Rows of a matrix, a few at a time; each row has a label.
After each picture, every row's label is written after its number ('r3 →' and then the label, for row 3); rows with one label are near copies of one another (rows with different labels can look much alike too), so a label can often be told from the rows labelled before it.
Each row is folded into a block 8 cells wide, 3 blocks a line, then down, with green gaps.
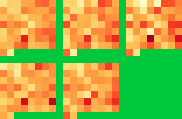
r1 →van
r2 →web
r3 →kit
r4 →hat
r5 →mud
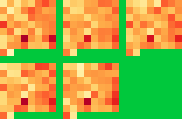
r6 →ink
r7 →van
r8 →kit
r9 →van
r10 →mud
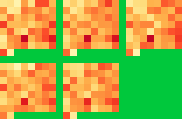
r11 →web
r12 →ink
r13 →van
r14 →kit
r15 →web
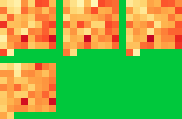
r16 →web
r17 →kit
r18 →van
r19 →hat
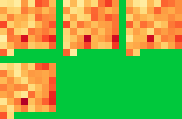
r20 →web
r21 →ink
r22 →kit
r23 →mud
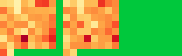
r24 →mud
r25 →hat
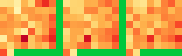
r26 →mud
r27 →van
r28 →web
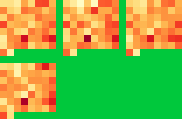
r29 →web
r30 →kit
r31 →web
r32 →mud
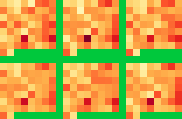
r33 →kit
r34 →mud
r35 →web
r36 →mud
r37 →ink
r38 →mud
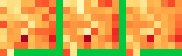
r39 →van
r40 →mud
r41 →mud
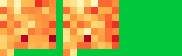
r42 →hat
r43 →kit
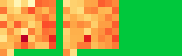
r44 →kit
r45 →van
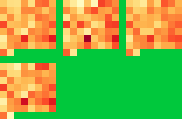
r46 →web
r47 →kit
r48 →web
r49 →web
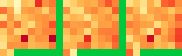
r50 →hat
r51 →van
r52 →mud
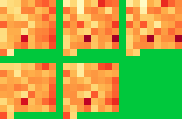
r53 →van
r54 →hat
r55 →hat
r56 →mud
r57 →mud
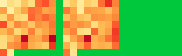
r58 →ink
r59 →mud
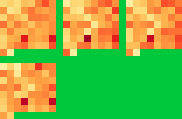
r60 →ink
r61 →van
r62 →van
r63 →hat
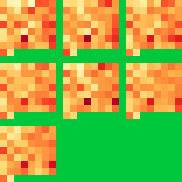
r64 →kit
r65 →mud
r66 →web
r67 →web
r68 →hat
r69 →ink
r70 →ink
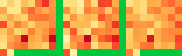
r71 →ink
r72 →web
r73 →van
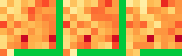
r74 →ink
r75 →ink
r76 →hat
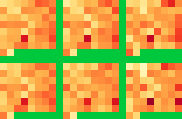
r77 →van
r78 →van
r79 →mud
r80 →van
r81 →ink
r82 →hat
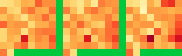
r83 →van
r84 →kit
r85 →mud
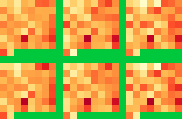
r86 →mud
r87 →ink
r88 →kit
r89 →mud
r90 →ink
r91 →kit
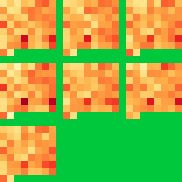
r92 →ink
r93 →van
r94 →web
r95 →ink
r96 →web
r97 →hat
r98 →web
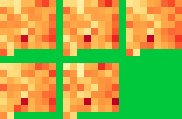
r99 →mud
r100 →mud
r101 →van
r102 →van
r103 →hat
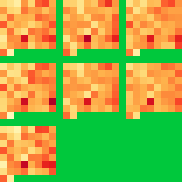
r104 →web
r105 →mud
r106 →ink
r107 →ink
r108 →mud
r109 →van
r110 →web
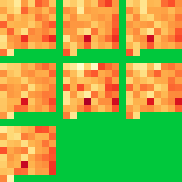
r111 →web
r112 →mud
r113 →mud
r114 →van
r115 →kit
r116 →kit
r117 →van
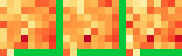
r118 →van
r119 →mud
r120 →web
